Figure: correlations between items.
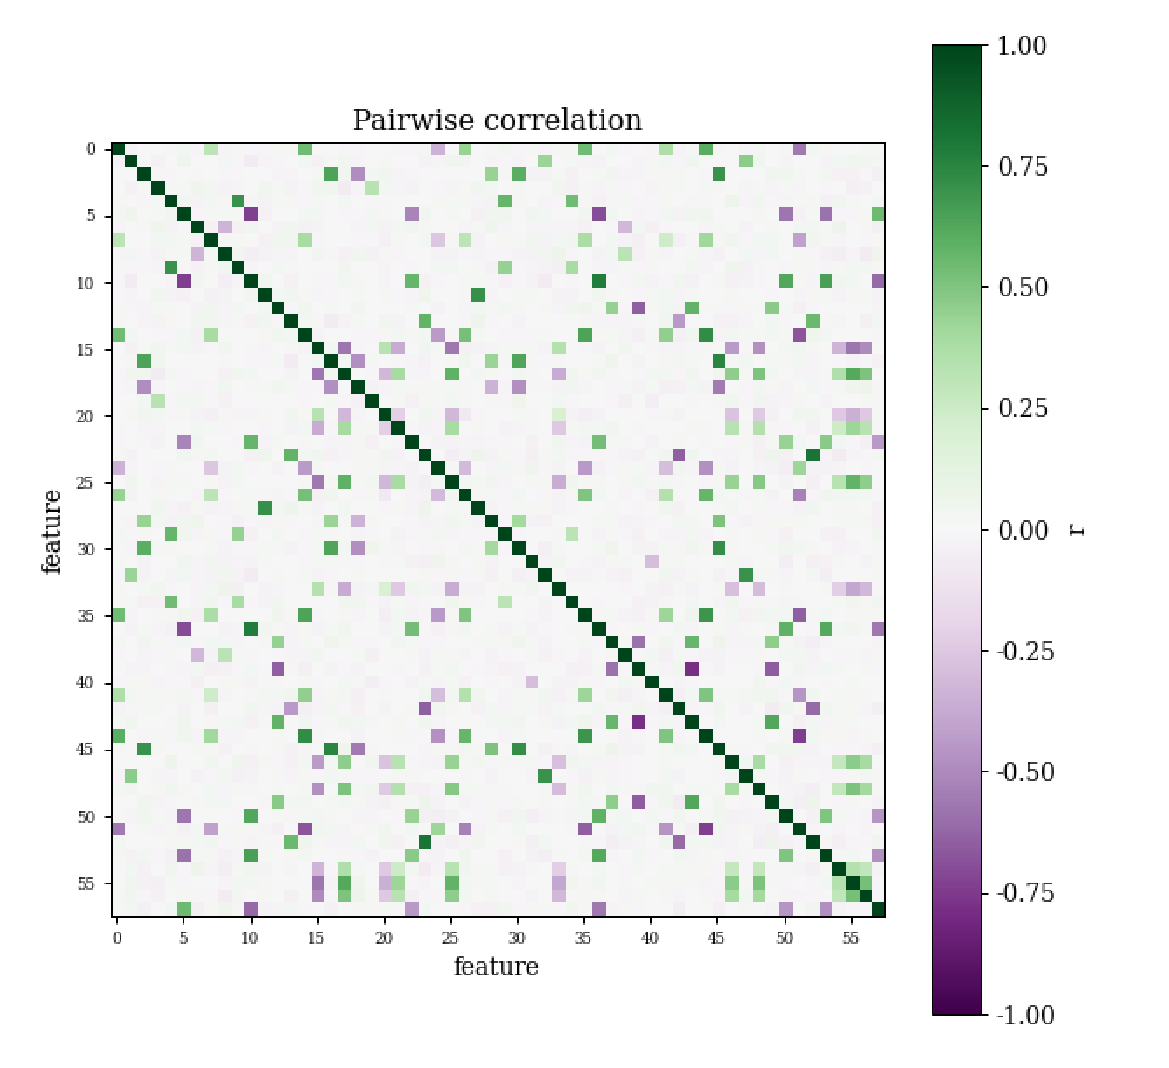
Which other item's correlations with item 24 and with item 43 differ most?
39
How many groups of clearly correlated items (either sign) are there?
12
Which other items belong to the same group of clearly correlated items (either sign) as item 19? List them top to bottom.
3
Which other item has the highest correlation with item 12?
43
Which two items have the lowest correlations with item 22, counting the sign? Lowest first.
5, 57
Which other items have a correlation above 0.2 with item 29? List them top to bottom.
4, 9, 34
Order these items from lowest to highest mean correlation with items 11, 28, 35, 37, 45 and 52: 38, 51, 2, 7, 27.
51, 38, 7, 27, 2
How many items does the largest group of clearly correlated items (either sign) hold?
11
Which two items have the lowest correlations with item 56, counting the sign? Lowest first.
15, 33
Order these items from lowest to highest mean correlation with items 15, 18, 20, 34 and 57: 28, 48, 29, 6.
48, 28, 6, 29
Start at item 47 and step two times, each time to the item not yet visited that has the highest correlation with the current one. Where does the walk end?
1
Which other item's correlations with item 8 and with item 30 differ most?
45
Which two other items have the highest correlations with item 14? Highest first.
44, 35
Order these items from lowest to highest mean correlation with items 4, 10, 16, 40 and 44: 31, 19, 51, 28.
51, 31, 19, 28
